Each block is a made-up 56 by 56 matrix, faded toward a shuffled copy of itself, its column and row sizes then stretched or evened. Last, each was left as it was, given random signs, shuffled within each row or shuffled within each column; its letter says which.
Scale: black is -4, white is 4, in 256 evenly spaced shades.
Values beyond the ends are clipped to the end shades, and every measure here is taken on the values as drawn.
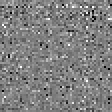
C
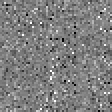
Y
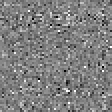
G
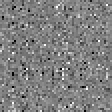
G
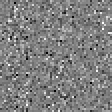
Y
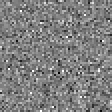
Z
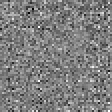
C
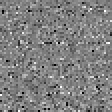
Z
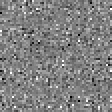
C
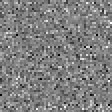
Z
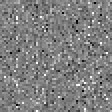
Y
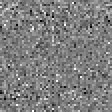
C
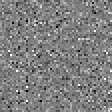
G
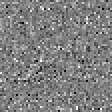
Z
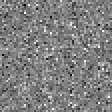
Y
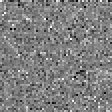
Z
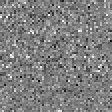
Z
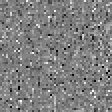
Y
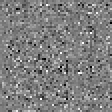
C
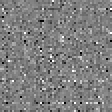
C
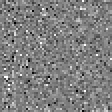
Y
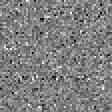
Z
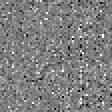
Y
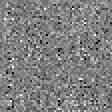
G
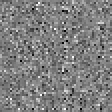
C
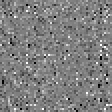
C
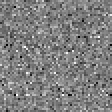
Z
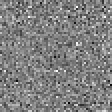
C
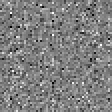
Y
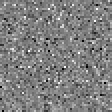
Z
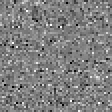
Z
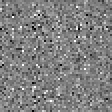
C
